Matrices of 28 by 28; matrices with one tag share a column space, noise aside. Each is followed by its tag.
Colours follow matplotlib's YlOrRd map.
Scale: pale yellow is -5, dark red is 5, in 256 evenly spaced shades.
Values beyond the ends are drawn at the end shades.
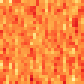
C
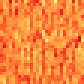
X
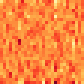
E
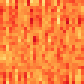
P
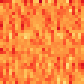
C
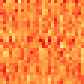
X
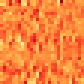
E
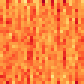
P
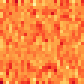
E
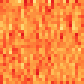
C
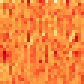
X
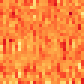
E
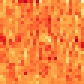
X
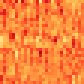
X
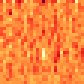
X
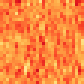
E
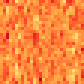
C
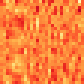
C
